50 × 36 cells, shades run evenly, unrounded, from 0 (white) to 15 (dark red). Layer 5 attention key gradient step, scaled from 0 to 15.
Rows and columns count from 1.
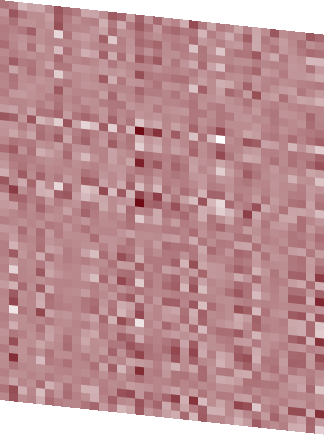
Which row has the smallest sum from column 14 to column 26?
44
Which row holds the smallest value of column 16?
39
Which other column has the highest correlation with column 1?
18
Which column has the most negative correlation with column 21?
14
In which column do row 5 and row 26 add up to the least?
16
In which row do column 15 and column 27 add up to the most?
48
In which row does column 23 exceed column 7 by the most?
23
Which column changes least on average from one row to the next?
9
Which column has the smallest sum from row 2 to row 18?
25
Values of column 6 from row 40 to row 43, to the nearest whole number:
8 6 6 7
